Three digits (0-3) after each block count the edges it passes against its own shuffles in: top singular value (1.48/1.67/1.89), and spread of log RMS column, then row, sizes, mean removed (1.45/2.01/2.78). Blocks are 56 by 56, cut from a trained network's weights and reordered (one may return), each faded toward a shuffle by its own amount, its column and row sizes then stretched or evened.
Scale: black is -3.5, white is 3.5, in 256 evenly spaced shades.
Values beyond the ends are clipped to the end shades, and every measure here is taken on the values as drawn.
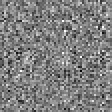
2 1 1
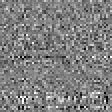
3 1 3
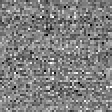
0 0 1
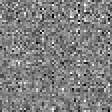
1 2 2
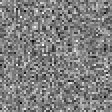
2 1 0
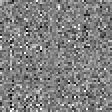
1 2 1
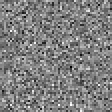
0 1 0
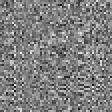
3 2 1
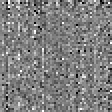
0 2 1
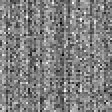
3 0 0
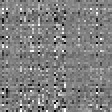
2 3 2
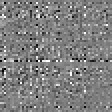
1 2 3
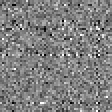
2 1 2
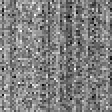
3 1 0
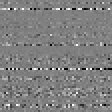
3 0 3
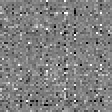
0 2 2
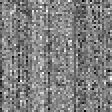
3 1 0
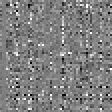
0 3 2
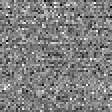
0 0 1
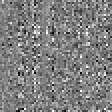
2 3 1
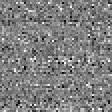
0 1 1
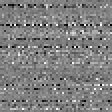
1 0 3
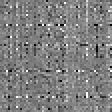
1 2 2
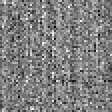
1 1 0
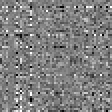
3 2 2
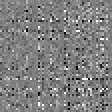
1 3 2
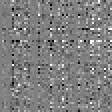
1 3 2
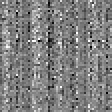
3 3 1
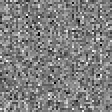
1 2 0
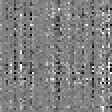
3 3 2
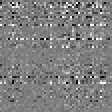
2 2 3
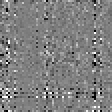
3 3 2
